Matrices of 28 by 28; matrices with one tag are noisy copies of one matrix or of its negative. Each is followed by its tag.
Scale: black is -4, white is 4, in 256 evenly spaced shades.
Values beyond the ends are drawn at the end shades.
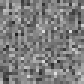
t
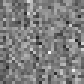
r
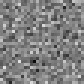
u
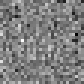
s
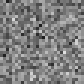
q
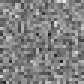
s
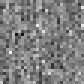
t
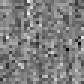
r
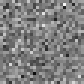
u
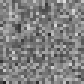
s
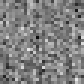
r
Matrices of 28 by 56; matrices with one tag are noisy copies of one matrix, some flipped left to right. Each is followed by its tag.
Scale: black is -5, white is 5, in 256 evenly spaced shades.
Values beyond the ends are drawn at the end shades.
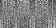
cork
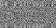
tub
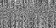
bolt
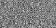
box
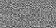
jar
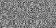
box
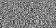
box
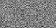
jar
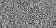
box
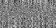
bolt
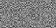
jar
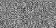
box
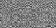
jar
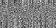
bolt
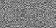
jar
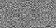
jar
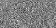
box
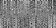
cork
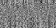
bolt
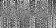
cork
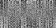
cork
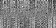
cork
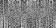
cork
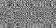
tub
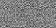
jar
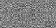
jar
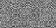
jar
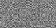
jar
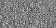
box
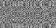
tub
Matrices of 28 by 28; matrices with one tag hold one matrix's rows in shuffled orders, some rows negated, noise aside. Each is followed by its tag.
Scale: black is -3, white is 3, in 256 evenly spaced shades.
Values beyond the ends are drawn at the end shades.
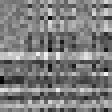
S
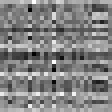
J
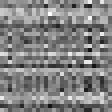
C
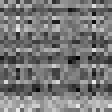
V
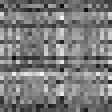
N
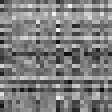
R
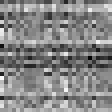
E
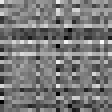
R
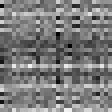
R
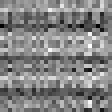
C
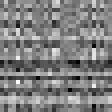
V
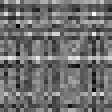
V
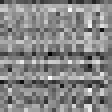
C
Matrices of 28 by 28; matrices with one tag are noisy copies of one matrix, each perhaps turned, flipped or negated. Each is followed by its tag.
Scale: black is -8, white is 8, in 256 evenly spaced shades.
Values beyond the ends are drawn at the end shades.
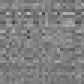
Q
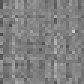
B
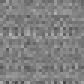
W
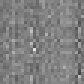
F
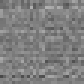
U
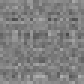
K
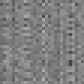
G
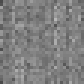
B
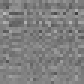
Q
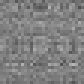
K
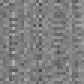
G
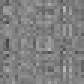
K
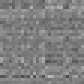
U
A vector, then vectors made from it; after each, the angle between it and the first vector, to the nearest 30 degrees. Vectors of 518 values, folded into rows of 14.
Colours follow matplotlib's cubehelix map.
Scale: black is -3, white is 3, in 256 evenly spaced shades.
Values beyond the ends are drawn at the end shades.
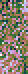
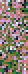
150 degrees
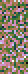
90 degrees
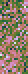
30 degrees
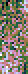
30 degrees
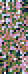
150 degrees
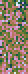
120 degrees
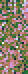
30 degrees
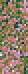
30 degrees
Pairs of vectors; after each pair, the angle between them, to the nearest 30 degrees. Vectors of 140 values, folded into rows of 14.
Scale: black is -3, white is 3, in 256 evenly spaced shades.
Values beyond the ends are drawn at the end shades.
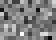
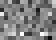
30 degrees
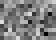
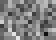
30 degrees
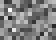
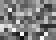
60 degrees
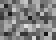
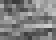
60 degrees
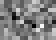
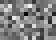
120 degrees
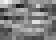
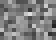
90 degrees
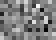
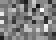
150 degrees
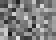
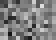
30 degrees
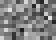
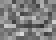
120 degrees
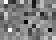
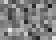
60 degrees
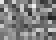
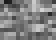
60 degrees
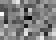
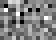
90 degrees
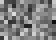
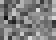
60 degrees
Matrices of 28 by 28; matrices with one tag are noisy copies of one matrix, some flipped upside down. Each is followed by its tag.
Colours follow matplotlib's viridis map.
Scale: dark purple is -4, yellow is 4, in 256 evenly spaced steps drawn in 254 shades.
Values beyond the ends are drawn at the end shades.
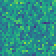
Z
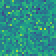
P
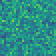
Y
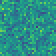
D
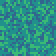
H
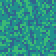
H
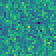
Z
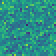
D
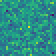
P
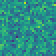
H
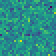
H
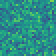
P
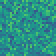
Y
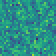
H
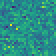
P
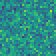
P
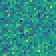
Y
